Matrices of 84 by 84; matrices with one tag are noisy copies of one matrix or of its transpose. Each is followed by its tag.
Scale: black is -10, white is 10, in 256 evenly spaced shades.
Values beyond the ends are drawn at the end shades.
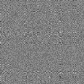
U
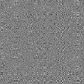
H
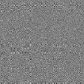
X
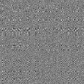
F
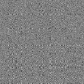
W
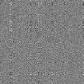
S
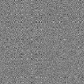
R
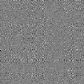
U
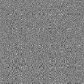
W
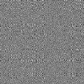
U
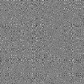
U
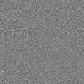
F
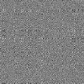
S
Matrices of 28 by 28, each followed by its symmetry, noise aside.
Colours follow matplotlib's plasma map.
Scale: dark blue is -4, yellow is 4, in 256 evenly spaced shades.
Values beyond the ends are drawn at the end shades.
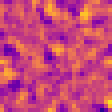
antisymmetric.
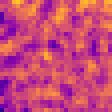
antisymmetric.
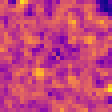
symmetric across the other diagonal.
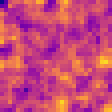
symmetric.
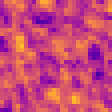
antisymmetric.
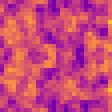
mirrored top to bottom.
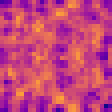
mirrored top to bottom.
